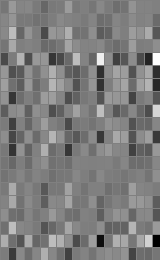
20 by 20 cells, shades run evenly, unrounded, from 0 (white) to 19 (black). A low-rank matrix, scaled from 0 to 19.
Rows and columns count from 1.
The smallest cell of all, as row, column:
5, 20
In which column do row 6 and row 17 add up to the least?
7
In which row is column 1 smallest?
19
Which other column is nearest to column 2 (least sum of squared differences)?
17
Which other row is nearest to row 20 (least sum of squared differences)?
10
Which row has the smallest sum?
3
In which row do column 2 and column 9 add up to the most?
12
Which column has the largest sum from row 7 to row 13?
2
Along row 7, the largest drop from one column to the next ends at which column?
14
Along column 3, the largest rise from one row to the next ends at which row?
6
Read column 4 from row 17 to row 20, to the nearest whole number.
9 9 6 11
